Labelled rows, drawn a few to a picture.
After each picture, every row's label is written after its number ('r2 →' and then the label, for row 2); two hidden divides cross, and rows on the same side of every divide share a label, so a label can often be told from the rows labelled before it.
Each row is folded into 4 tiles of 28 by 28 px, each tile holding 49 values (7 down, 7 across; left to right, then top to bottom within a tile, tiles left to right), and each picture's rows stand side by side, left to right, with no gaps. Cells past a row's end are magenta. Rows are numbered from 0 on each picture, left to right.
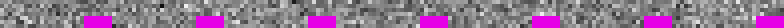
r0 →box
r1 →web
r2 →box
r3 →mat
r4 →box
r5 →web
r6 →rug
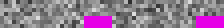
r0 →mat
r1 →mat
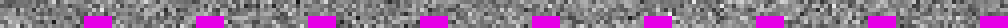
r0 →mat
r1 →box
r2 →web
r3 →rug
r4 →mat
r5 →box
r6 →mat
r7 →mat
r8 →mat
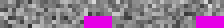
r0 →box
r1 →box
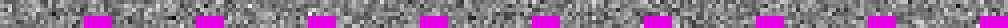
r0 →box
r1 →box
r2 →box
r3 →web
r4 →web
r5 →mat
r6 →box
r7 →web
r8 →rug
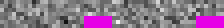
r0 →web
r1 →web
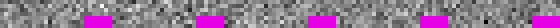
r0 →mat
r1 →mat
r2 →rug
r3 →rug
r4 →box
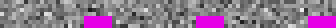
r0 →web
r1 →web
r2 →box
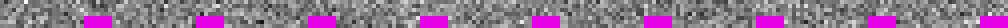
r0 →web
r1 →box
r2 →box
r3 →web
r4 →box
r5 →box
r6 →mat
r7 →box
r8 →web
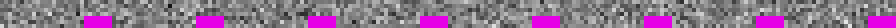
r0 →mat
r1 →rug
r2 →box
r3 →box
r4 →rug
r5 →mat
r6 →mat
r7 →mat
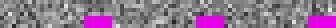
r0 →web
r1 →web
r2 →web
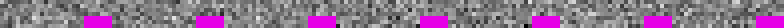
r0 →mat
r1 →rug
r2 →box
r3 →web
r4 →mat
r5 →mat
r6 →box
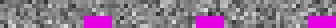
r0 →mat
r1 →mat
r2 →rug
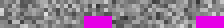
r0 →web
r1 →mat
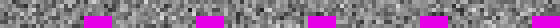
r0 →mat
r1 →mat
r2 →mat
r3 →box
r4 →rug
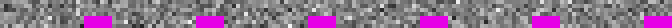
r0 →web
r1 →box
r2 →mat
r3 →web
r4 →box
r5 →box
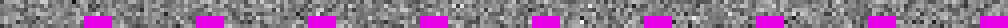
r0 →web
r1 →box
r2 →box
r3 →box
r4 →box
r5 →mat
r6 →mat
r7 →mat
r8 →box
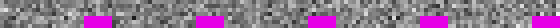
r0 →mat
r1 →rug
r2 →mat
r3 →web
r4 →box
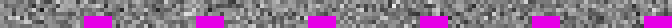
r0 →rug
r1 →rug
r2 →rug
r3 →box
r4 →box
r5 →mat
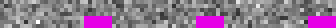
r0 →rug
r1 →rug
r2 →box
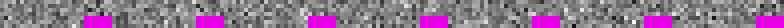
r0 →web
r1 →rug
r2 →web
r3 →mat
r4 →rug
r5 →web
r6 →web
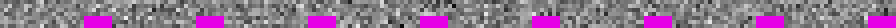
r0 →mat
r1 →web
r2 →web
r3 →web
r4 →rug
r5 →mat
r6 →rug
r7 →rug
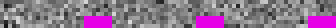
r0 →rug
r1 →mat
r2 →rug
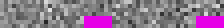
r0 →web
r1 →box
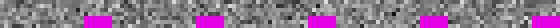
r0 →mat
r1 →box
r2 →box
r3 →box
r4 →mat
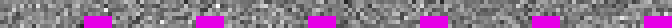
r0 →rug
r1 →web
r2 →mat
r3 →rug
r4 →mat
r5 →rug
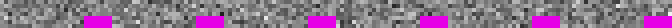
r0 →box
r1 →mat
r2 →box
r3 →rug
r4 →mat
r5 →box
